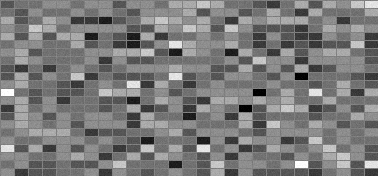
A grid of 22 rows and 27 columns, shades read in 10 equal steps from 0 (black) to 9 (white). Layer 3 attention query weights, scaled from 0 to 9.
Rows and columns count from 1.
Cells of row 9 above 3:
17
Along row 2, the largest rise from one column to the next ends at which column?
23
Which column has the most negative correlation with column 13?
9
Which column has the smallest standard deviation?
5
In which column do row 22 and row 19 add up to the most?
1
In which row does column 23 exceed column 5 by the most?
12
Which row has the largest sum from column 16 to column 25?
21
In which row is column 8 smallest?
3
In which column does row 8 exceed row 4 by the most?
19
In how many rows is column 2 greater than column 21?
9
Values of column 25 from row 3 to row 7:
2 5 4 3 6
